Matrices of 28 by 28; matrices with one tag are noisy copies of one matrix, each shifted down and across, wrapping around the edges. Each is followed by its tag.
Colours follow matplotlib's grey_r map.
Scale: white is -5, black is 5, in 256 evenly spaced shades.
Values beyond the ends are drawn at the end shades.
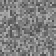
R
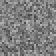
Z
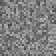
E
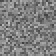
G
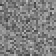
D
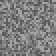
R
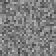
E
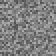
G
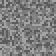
R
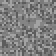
D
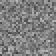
G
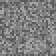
R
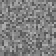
Z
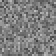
R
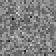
Z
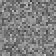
G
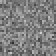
Z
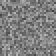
D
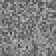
R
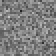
G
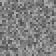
R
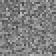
G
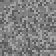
R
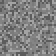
E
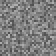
G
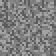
E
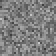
E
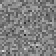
G
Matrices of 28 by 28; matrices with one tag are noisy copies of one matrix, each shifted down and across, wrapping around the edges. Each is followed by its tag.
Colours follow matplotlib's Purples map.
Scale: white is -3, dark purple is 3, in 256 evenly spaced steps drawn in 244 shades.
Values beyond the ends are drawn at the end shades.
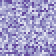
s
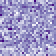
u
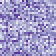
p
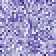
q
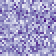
u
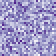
q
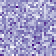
s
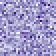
q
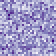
u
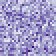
u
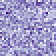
p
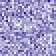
p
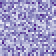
p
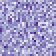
q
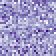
p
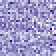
p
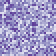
q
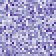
p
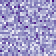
q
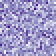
q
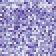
s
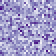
q
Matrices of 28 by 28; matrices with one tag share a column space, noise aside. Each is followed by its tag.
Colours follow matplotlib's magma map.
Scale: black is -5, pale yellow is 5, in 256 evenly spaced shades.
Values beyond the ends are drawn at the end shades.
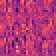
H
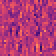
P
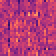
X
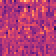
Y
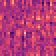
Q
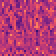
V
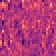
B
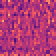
V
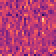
V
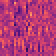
P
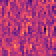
P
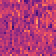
V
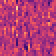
P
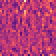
V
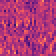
H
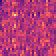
X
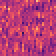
P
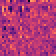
Y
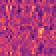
Y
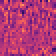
V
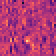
H
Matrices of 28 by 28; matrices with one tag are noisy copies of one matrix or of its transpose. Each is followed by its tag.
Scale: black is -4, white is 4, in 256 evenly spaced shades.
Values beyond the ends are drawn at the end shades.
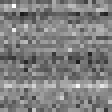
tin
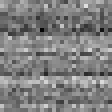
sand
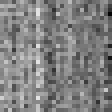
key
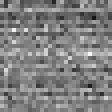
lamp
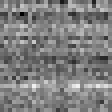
tin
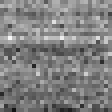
key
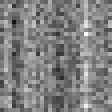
tin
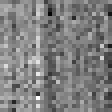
key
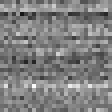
tin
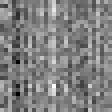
lamp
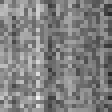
key
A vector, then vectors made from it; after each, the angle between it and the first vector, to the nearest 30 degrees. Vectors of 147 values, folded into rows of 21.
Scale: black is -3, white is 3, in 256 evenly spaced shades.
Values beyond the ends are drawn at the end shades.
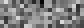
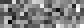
120 degrees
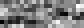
120 degrees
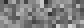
120 degrees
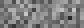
60 degrees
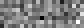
90 degrees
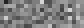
120 degrees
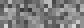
90 degrees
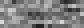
60 degrees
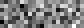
120 degrees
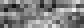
60 degrees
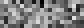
30 degrees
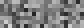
120 degrees
